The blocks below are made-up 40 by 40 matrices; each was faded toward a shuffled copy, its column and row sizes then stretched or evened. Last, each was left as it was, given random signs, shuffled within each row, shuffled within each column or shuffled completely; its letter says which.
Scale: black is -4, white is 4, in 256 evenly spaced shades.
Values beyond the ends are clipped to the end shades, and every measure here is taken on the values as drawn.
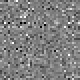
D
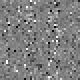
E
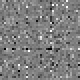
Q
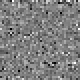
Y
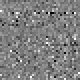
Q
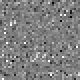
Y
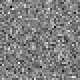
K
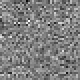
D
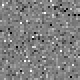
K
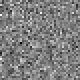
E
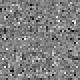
Y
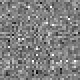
D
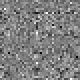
D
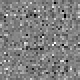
D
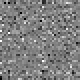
D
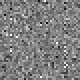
E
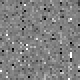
E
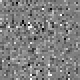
Q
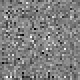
D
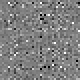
D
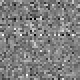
Q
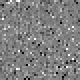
K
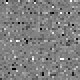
Y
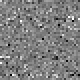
Y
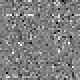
Q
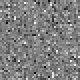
E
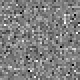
K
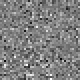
Q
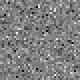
K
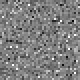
K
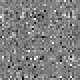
D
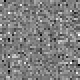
Q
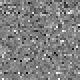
Y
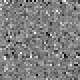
Y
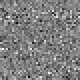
Y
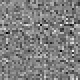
D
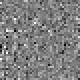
D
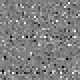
Y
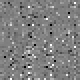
D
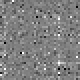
Q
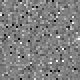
K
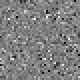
Y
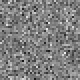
E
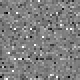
Y
